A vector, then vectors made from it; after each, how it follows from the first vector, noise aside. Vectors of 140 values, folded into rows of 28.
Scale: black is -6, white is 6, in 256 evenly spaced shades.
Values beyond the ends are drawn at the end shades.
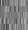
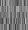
sign-scrambled.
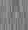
wrapped around, shrunk.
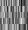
reversed, scaled up.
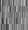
copied.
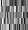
negated, scaled up.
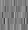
wrapped around, partly zeroed.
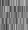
copied.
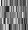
negated, scaled up.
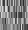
wrapped around, negated, scaled up.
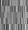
copied.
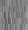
wrapped around, shrunk.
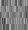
sign-scrambled.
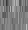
wrapped around, negated, partly zeroed.
